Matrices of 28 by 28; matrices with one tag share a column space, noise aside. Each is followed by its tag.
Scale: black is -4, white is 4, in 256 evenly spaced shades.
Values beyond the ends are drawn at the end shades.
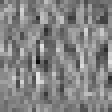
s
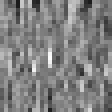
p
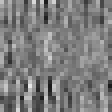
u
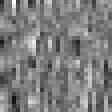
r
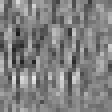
s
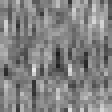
p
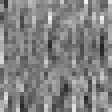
u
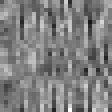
p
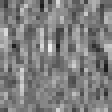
s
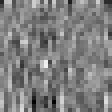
r
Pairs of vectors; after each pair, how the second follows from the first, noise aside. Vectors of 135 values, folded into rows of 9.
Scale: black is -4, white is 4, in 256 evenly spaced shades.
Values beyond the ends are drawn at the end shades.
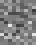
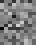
wrapped around, negated.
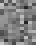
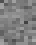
shrunk.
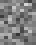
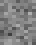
wrapped around, negated, shrunk.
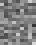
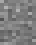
reversed, shrunk.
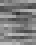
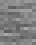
reversed, shrunk.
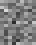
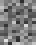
sign-scrambled.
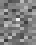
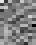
wrapped around, negated.
